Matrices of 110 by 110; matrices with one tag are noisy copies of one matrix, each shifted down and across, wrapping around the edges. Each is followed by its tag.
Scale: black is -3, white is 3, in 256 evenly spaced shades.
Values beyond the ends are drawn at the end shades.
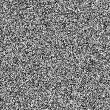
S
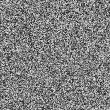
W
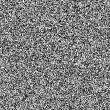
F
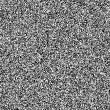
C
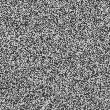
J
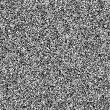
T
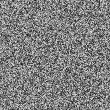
S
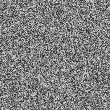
J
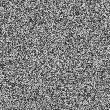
W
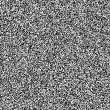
C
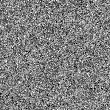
T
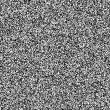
T
